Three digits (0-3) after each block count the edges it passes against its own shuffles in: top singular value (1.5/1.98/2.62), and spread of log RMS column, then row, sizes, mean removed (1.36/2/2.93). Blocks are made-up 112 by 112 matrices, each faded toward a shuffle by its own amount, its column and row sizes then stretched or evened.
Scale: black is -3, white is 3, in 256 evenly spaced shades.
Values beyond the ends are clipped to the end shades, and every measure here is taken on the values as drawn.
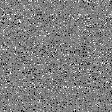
1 1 2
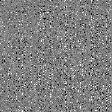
0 3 1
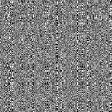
3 3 1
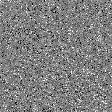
1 0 0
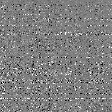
0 2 3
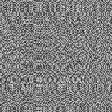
3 0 0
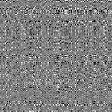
3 2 3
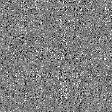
0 2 2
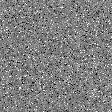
0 0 0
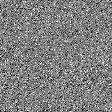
1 1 1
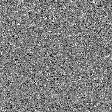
0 0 1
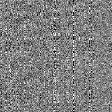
2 3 0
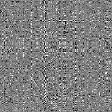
3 3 2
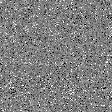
0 1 1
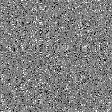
2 1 0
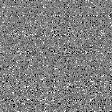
0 2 3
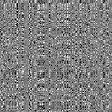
3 3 0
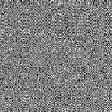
3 1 2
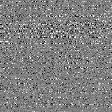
2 0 3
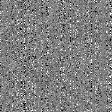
1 3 0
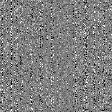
0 3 0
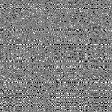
3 1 3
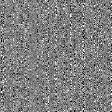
2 3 0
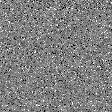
0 0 1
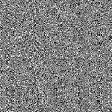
2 2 0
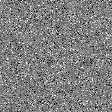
0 1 1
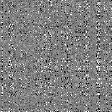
2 3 2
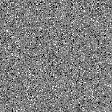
1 2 0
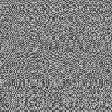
3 0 1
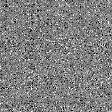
1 1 2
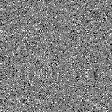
2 1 0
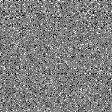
2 0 2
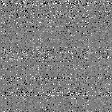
0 2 3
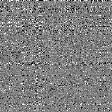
2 2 3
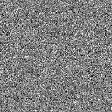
1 1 1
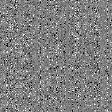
1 3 1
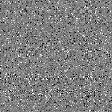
2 1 2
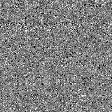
1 0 2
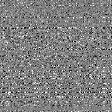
2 0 3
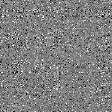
1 2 2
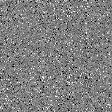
1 1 1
